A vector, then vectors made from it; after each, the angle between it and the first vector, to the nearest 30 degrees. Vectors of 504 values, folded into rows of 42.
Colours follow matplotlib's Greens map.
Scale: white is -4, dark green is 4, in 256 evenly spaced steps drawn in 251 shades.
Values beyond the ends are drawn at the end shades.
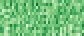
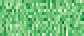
120 degrees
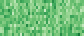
150 degrees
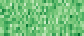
150 degrees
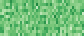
30 degrees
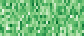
30 degrees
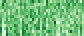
90 degrees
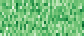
60 degrees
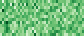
120 degrees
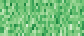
30 degrees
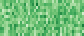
30 degrees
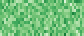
90 degrees
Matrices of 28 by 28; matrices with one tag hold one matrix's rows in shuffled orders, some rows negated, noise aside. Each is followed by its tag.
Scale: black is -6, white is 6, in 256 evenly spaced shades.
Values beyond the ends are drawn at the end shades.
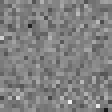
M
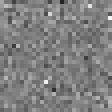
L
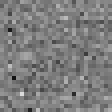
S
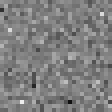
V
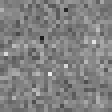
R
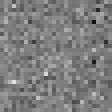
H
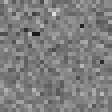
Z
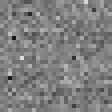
S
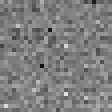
R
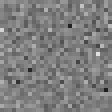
M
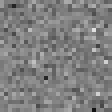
H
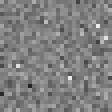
M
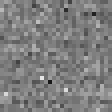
R
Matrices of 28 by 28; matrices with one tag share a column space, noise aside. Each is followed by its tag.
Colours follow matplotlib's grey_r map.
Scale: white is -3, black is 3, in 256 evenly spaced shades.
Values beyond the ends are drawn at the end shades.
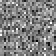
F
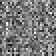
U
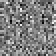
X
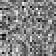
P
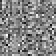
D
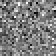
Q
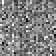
D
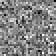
P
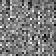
D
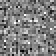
P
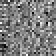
U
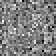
X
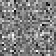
Q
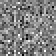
P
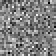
U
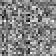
P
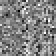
P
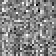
Q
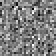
P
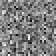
P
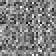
X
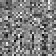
D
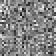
Q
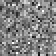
Q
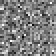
P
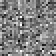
D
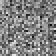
D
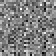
Q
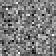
P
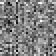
U
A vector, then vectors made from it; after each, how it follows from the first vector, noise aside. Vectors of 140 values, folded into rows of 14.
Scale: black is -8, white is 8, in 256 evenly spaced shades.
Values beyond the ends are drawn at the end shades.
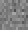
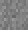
reversed, negated, shrunk.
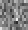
wrapped around, negated, scaled up.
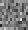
wrapped around, negated, scaled up.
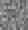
reversed, negated.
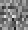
reversed, scaled up.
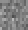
reversed, negated.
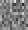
wrapped around, negated, scaled up.
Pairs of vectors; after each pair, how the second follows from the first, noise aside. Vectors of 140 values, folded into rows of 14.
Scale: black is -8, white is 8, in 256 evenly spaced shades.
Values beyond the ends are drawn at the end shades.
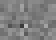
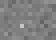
negated, partly zeroed.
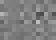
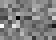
reversed, negated, scaled up.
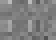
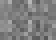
copied.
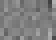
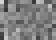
reversed, negated, scaled up.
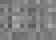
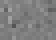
negated, partly zeroed.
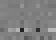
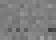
negated, partly zeroed.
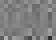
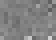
negated, partly zeroed.
